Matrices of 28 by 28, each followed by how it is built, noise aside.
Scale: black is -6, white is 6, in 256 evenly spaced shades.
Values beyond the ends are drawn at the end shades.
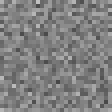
repeating columns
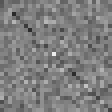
diagonal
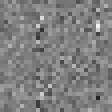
uneven columns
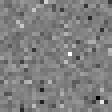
sparse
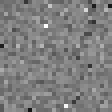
sparse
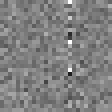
uneven columns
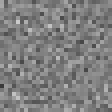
noise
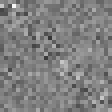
banded
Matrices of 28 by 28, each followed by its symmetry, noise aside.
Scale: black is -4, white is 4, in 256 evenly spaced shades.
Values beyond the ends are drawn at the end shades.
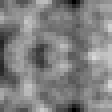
mirrored top to bottom.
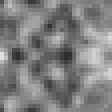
mirrored top to bottom.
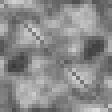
same after a half turn.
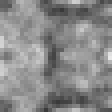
mirrored top to bottom.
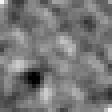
symmetric across the other diagonal.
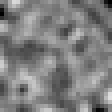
symmetric across the other diagonal.
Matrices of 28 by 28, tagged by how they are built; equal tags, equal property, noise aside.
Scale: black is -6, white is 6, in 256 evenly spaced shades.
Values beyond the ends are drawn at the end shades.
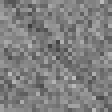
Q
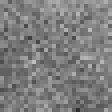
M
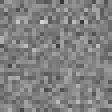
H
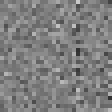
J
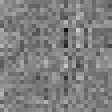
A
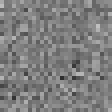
A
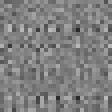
A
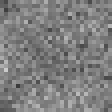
M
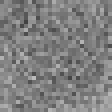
M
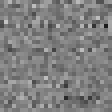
H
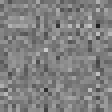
A
